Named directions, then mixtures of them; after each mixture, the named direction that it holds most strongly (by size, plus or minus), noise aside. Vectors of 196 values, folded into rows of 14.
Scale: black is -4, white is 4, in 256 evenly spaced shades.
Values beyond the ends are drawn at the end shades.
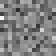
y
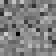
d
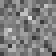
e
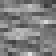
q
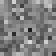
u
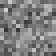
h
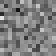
y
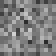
u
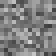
u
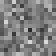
u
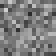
h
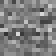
d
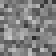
e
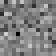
d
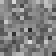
u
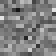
y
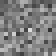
u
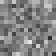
u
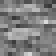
q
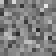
d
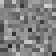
u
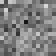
h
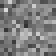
h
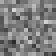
u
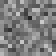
e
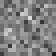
e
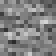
q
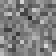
e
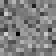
d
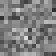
u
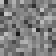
d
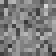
h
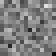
e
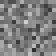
h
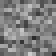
e
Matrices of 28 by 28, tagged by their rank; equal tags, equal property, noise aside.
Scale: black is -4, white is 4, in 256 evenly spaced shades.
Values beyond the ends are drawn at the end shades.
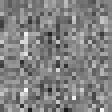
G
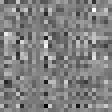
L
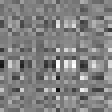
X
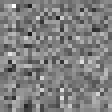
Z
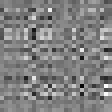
X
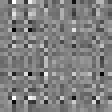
X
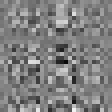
X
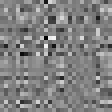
L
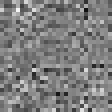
Z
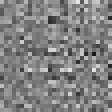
Z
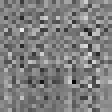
L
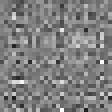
G
